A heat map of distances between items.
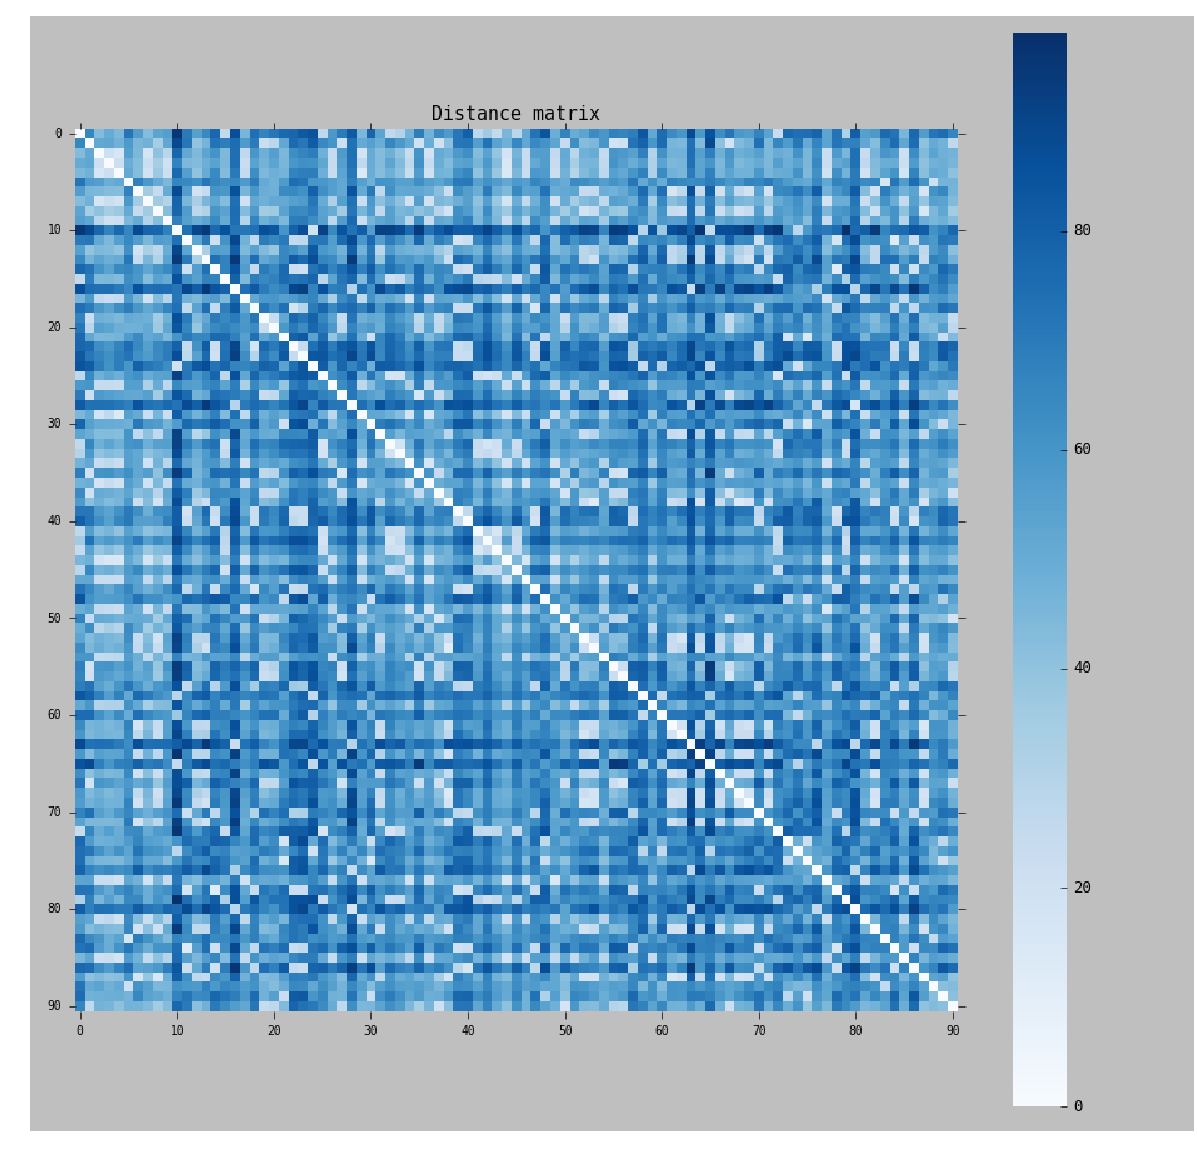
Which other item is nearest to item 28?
80
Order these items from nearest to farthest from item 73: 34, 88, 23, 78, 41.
88, 34, 41, 78, 23
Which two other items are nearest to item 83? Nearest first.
5, 88
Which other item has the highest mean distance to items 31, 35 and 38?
10
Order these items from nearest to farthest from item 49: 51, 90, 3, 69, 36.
36, 3, 51, 90, 69
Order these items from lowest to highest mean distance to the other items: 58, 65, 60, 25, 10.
25, 60, 58, 65, 10
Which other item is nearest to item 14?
78
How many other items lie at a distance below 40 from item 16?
4
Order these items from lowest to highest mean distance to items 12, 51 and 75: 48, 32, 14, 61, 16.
61, 48, 32, 14, 16
